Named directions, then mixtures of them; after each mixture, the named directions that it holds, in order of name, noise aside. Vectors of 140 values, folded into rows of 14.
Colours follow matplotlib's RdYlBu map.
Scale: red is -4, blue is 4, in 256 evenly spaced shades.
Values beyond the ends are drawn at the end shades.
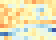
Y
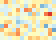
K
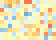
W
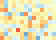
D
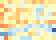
Y.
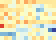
Y.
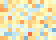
D, W, Y.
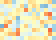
K.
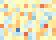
D, K.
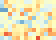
D, K, Y.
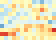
Y.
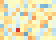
D, K.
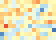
D, K, Y.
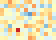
D, K, W.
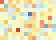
D, K, W.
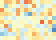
K, W, Y.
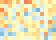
W, Y.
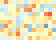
K.
